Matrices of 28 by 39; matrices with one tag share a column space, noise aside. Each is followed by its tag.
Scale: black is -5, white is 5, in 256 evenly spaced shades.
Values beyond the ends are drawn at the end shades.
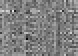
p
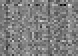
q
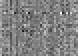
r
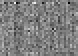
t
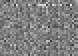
q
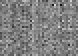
q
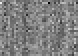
t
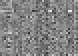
p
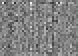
t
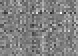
r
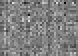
t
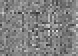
r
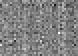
q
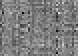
r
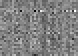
p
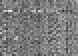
p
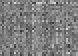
t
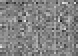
t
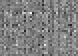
r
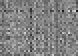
p
